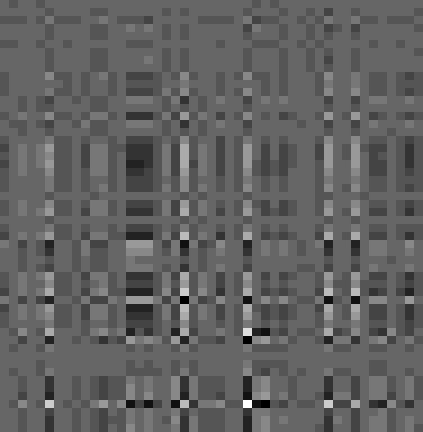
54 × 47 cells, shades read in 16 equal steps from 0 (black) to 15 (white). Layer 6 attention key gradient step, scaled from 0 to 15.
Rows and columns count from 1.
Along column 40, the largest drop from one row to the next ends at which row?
38
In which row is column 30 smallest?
51
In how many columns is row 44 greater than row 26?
19
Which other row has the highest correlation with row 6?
3
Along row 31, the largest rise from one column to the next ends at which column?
22
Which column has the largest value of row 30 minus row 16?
21
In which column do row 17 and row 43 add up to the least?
28
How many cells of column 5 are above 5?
39
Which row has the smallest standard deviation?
45
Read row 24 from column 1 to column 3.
5 6 6
